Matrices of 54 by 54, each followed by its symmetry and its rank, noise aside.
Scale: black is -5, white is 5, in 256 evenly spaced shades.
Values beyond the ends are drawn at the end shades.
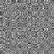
symmetric, rank four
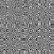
antisymmetric, rank four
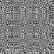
antisymmetric, rank four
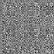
no symmetry, rank six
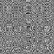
no symmetry, rank six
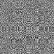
no symmetry, rank six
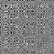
symmetric, rank four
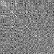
symmetric, rank five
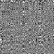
no symmetry, rank six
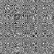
symmetric, rank six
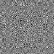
symmetric, rank five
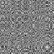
symmetric, rank five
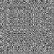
antisymmetric, rank six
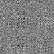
no symmetry, rank six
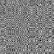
no symmetry, rank five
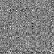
no symmetry, rank four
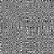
antisymmetric, rank four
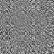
antisymmetric, rank six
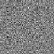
no symmetry, rank six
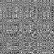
no symmetry, rank five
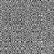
no symmetry, rank four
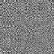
antisymmetric, rank six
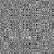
no symmetry, rank four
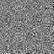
antisymmetric, rank six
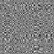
antisymmetric, rank four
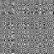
antisymmetric, rank four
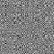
no symmetry, rank six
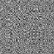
symmetric, rank six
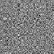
antisymmetric, rank six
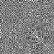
symmetric, rank six
